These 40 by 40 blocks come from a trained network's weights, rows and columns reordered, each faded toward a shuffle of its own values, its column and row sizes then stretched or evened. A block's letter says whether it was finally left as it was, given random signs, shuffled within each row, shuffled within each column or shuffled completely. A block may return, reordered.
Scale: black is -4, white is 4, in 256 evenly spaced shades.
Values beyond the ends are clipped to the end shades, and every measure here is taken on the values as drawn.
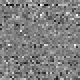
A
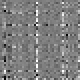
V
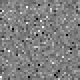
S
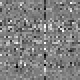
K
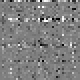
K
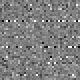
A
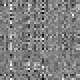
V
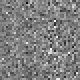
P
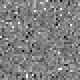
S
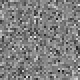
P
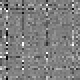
K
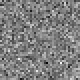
S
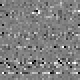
A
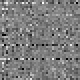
K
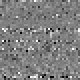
A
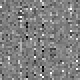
P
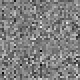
K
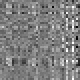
V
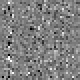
P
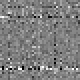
K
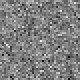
S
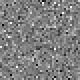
S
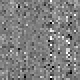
P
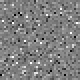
S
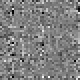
K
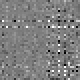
V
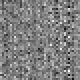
P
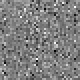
P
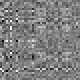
V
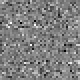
A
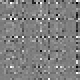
V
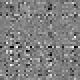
V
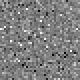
S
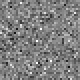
S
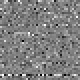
A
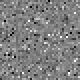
S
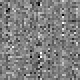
P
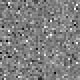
S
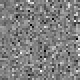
P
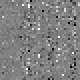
P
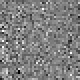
P
